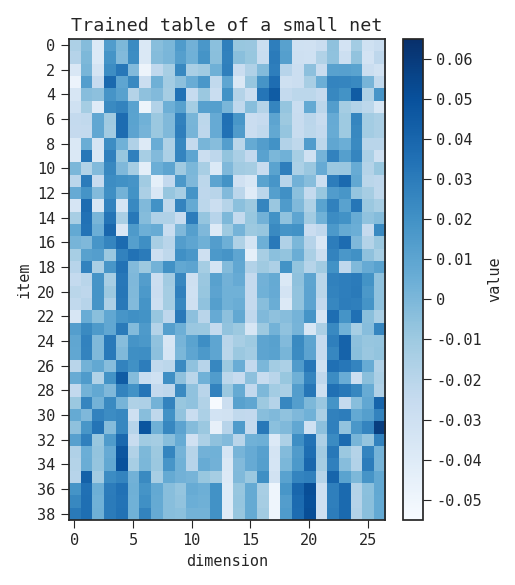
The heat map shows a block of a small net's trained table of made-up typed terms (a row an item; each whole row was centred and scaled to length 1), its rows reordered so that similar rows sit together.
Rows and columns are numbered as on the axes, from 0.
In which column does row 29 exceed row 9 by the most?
26
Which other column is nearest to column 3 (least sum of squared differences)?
1
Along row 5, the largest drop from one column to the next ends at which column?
6
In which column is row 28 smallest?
21
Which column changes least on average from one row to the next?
19
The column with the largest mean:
22
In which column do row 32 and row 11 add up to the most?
23
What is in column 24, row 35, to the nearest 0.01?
0
